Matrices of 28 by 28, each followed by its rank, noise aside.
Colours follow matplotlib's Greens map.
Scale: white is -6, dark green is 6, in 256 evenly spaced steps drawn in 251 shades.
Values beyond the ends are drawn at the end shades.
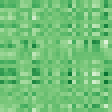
two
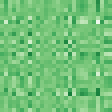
two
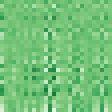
two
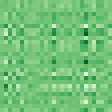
two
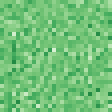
six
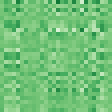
two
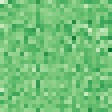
six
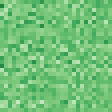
six
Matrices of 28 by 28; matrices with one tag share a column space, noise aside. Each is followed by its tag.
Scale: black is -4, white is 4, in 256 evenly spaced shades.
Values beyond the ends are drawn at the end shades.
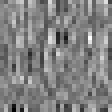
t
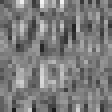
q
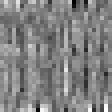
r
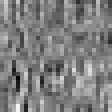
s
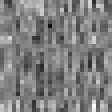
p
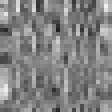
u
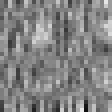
q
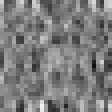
p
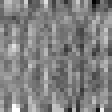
r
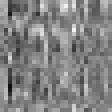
u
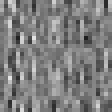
p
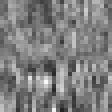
s
